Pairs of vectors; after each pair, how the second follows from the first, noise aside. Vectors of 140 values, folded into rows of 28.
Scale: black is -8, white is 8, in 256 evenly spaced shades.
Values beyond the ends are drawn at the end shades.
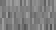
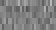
wrapped around, negated.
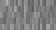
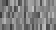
negated, scaled up.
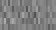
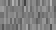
wrapped around.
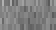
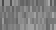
negated.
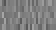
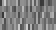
negated, scaled up.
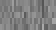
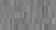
shrunk.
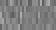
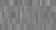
shrunk.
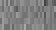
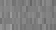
reversed, negated, shrunk.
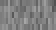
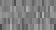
wrapped around.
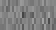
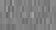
reversed, negated, shrunk.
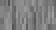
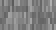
wrapped around, negated.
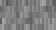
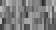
negated, scaled up.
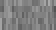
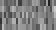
negated, scaled up.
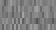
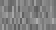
negated.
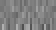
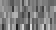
negated, scaled up.
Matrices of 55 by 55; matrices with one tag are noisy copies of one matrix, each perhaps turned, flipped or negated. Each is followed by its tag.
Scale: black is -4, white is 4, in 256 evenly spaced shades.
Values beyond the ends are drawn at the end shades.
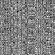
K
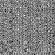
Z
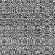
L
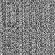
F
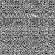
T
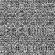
K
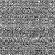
T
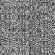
L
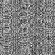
K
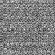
Z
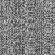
K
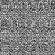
K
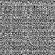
F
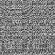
F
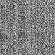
T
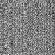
Z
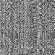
T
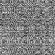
L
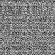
F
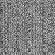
Z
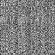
T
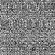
K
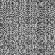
L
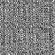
F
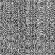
L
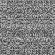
T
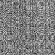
L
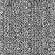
Z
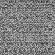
Z
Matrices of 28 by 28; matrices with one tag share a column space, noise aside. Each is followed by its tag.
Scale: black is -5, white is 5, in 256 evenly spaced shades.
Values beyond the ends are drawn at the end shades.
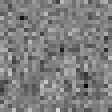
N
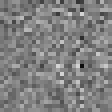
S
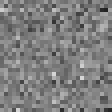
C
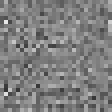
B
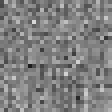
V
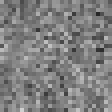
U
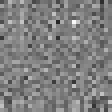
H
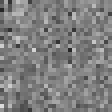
U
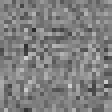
N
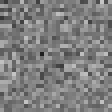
S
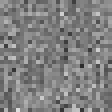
U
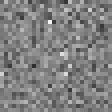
S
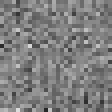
U
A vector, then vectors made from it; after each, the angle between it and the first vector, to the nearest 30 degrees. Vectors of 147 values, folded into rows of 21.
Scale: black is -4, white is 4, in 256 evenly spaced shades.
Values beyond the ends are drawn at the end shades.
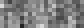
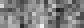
30 degrees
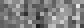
120 degrees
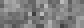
120 degrees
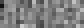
120 degrees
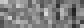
90 degrees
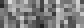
150 degrees
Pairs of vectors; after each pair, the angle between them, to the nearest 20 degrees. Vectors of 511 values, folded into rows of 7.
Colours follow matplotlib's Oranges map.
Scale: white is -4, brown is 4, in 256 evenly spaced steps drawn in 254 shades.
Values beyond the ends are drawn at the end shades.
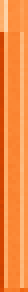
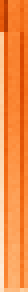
160 degrees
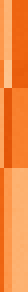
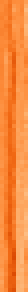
80 degrees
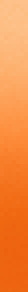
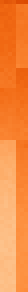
140 degrees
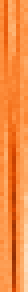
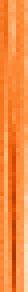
20 degrees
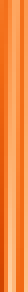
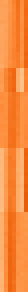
140 degrees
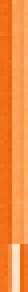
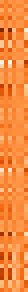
80 degrees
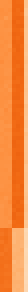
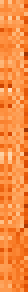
120 degrees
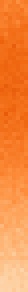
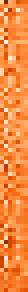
100 degrees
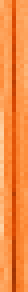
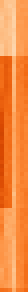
120 degrees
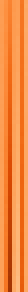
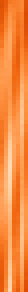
140 degrees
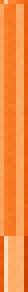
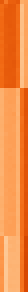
60 degrees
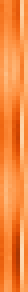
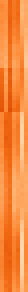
60 degrees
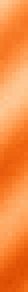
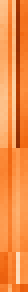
80 degrees
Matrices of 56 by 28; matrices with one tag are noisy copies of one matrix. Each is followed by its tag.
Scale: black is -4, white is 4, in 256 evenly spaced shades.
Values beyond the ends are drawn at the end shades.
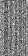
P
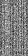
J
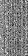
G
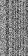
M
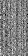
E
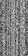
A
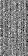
E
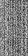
G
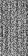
E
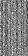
E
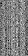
A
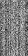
A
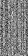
E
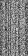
A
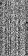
A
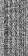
P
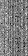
G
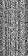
A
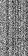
M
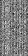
J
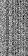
M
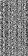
E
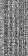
P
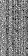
M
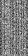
J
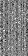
E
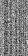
P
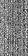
G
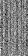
E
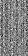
E
